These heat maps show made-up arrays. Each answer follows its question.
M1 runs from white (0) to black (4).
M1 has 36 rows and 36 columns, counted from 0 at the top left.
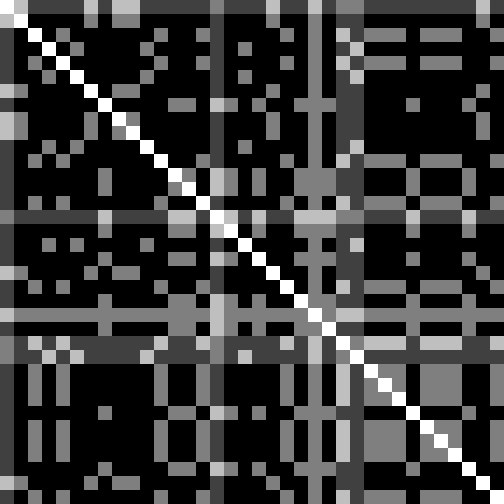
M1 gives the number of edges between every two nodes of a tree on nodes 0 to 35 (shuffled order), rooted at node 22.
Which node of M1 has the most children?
24
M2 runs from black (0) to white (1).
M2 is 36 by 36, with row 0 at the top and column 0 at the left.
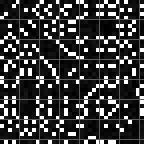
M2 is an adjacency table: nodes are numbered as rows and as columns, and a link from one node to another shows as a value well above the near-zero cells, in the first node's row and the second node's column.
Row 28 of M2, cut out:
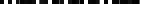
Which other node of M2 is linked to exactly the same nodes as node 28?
node 24
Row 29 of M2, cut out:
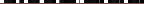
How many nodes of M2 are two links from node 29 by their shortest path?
7
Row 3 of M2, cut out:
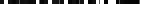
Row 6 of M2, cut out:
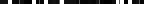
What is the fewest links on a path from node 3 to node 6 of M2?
4
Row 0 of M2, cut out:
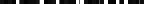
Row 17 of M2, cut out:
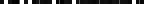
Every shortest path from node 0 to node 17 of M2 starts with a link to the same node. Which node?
node 19
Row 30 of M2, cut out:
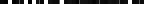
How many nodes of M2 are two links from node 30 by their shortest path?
1
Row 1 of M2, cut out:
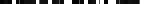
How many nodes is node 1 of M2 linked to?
11
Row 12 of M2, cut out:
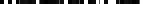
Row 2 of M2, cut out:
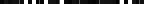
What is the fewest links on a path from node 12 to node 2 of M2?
5
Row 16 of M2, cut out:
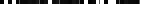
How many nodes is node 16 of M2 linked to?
9
